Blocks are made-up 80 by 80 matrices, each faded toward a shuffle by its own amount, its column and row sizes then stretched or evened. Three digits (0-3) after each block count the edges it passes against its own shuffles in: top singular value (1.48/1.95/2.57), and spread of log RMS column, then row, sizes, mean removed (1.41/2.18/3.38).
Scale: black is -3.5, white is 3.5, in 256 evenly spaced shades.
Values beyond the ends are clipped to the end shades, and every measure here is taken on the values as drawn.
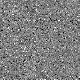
1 0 1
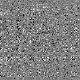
0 2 2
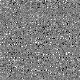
0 1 2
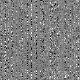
0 3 0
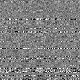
2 0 3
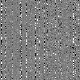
2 3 0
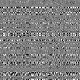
3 0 3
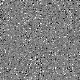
0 1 1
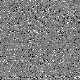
0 1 2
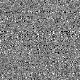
1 0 2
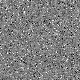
0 0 0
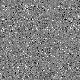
1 0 1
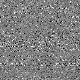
0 0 2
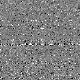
1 1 2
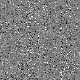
0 2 0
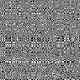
3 1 2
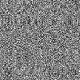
2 1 0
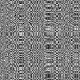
3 3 0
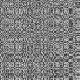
3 2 1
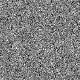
0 1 0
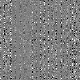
0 3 1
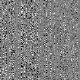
0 3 0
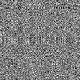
2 0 1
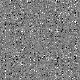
0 2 1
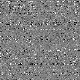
1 1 2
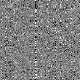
2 2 1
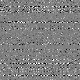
2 0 3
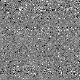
0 1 2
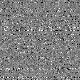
1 0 2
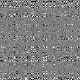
2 2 3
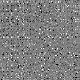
2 1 1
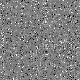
1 1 0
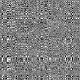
3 2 2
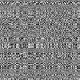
3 0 3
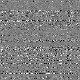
1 1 3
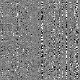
2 3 1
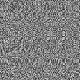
3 1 1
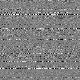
2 0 3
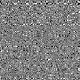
2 0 2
